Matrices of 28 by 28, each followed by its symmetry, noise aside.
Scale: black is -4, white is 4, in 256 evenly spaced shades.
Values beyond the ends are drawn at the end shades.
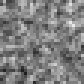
antisymmetric.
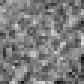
symmetric.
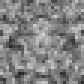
mirrored left to right.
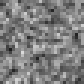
no symmetry.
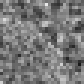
symmetric across the other diagonal.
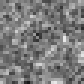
symmetric.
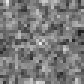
same after a half turn.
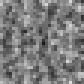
mirrored top to bottom.
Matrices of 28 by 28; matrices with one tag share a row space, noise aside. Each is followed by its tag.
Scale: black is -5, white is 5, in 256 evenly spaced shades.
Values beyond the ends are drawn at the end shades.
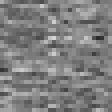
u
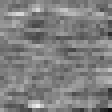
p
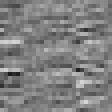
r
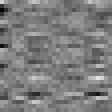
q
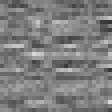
p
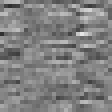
r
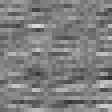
p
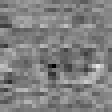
u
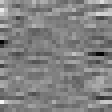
q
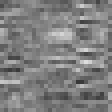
r
